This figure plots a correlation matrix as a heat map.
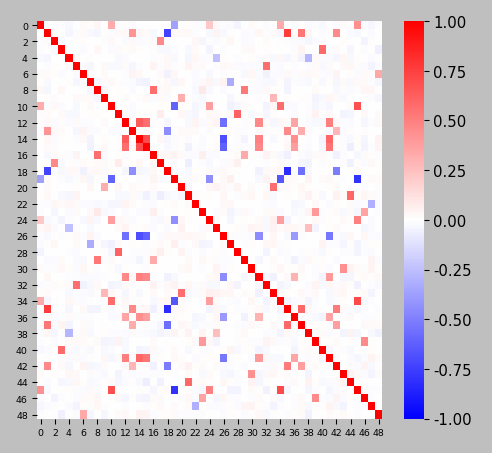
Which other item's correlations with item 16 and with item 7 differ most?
8
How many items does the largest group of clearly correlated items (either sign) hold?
7
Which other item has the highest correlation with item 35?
1
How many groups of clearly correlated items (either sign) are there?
16
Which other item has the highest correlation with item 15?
14
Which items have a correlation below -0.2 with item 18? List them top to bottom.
1, 13, 35, 37, 42
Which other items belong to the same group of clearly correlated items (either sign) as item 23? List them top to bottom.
39, 46
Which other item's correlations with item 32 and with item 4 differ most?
5
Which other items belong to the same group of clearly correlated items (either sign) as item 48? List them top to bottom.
6
